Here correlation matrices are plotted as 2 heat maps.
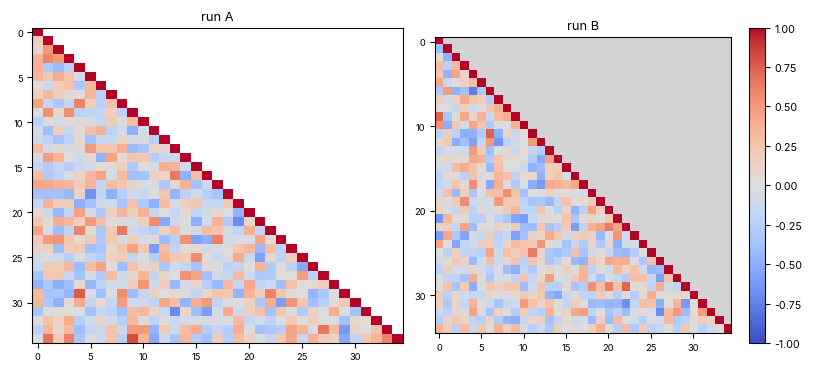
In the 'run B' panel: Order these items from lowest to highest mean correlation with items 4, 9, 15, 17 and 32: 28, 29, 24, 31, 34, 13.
29, 24, 34, 31, 28, 13
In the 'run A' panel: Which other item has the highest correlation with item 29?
4
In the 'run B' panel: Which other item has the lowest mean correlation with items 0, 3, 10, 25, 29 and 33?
23
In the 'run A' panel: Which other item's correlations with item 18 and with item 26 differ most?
5
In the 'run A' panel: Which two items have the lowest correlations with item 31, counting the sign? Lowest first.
13, 16
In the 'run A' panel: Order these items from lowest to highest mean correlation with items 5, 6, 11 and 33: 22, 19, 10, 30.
22, 19, 30, 10
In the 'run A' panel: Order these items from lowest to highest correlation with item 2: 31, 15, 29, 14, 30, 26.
30, 29, 15, 31, 26, 14
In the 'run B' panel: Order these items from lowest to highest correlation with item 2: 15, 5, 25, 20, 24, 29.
24, 29, 20, 5, 25, 15
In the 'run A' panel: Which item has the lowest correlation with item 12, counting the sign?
21
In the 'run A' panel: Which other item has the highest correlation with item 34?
9
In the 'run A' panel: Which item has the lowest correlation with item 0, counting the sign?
28
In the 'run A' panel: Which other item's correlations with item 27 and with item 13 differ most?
16
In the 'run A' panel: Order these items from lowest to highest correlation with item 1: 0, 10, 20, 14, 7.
20, 10, 0, 7, 14
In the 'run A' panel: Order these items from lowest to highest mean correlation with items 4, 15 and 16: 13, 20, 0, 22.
20, 0, 22, 13
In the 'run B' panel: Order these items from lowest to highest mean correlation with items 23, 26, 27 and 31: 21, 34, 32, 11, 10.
34, 10, 32, 11, 21
